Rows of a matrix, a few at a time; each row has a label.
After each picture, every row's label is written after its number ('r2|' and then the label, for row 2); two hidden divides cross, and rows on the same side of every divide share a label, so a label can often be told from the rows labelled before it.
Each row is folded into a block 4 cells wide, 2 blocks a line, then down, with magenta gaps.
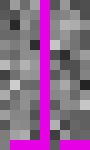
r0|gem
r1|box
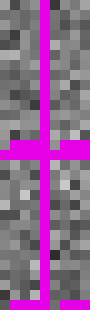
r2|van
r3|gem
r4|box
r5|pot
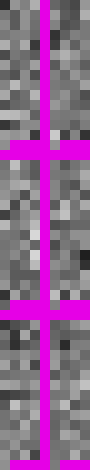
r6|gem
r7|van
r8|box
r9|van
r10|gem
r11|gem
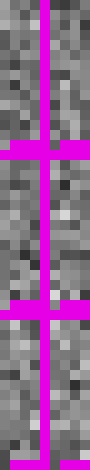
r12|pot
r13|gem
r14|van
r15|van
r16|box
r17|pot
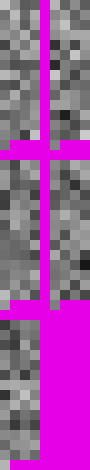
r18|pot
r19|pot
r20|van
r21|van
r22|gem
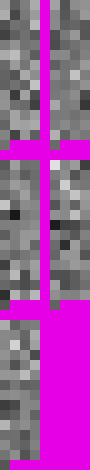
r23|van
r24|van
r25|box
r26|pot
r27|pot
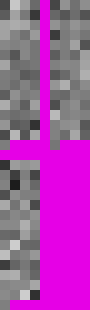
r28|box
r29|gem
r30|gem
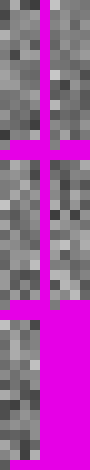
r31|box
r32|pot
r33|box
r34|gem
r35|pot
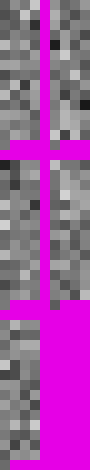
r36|gem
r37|van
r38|gem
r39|pot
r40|box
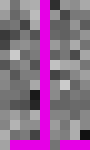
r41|van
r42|gem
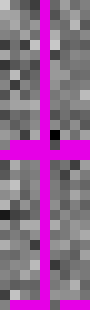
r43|pot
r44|box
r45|box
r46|gem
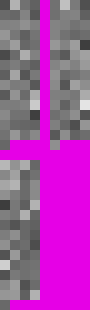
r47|box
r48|box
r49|pot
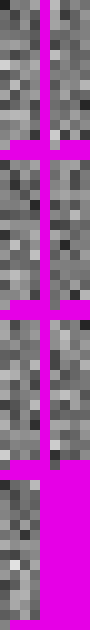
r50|gem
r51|van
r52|gem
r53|pot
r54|van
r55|pot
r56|gem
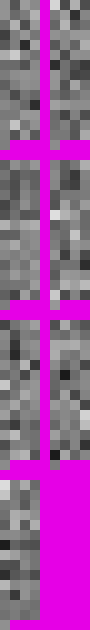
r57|van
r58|pot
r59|gem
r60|van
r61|gem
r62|box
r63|pot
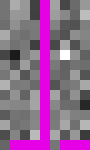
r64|box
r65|van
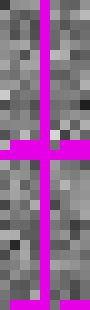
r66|gem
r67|van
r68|pot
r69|pot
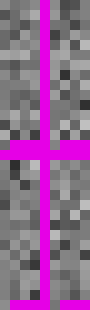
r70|van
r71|van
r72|van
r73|pot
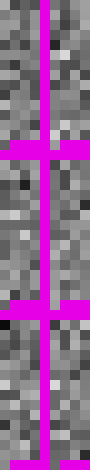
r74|pot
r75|van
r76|van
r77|gem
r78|gem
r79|gem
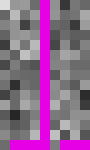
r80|pot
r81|van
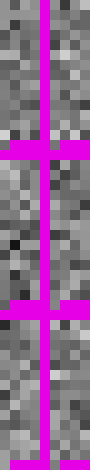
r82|van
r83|van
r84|pot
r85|gem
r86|gem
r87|van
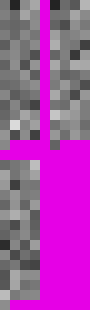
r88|van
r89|gem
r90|van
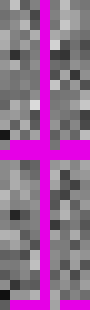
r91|box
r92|box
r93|box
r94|van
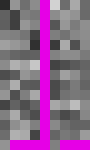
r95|gem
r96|pot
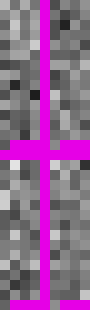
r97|pot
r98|gem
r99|box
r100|pot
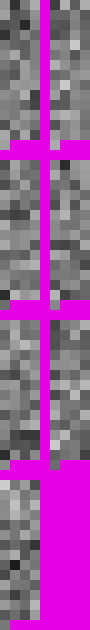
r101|van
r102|gem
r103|box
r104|van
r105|box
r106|gem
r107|pot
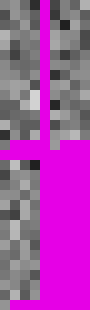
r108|box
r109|gem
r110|box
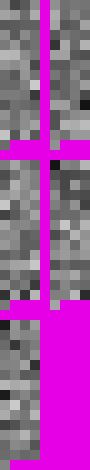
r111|van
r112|van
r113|box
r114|gem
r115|gem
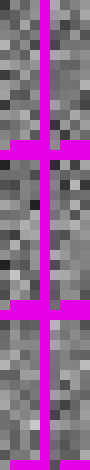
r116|gem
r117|van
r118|gem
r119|gem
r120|box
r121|pot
